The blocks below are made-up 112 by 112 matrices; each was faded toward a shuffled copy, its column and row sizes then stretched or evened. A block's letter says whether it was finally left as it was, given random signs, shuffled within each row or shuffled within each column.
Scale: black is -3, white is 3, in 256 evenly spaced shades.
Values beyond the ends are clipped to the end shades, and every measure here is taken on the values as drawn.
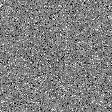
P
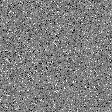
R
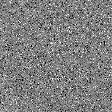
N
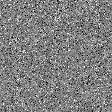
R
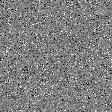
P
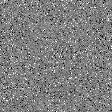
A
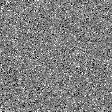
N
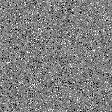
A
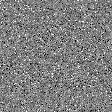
P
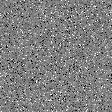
R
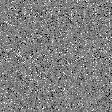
A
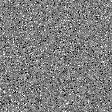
N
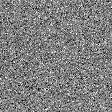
P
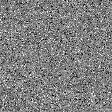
P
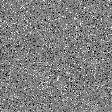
N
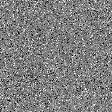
N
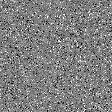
N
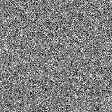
A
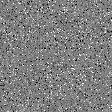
P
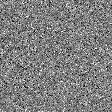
P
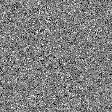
N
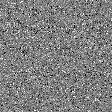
P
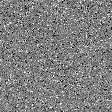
P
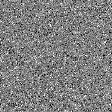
A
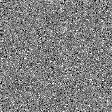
N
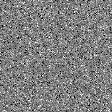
A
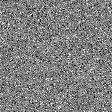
P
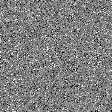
N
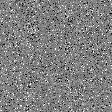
R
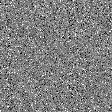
R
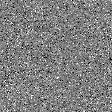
R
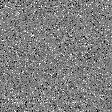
P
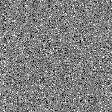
A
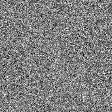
R
